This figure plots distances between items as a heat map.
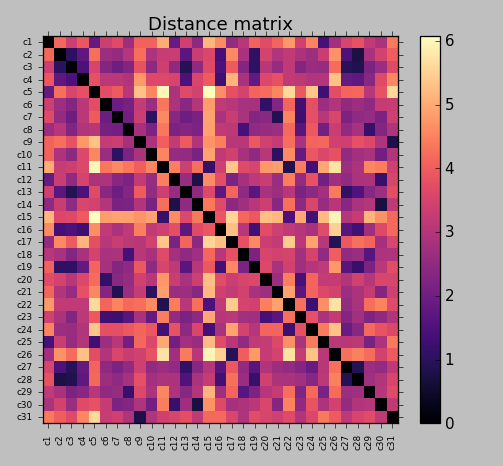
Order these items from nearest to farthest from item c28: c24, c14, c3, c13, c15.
c3, c13, c24, c14, c15
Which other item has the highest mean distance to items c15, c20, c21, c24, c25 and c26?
c5
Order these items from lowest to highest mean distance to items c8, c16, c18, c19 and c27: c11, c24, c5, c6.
c6, c24, c11, c5
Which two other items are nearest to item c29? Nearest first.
c8, c18
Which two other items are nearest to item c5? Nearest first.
c25, c1
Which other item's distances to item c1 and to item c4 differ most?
c16
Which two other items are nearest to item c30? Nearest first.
c14, c12
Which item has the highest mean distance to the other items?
c15
